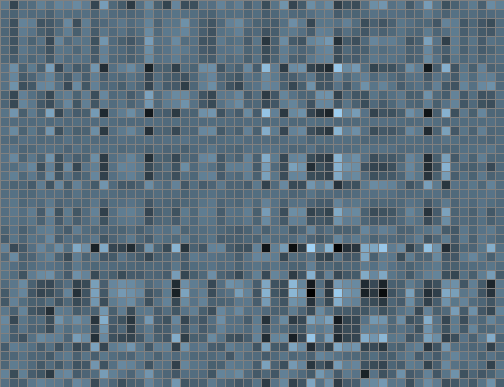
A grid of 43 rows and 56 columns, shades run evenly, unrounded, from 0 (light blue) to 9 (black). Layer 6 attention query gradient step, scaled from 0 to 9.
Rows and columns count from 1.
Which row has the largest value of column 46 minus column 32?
28
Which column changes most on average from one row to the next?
38
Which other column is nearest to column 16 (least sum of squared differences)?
13
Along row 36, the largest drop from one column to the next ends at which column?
12
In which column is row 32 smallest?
33
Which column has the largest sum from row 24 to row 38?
15
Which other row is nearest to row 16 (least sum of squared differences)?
14
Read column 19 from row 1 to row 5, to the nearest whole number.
6 4 4 4 4
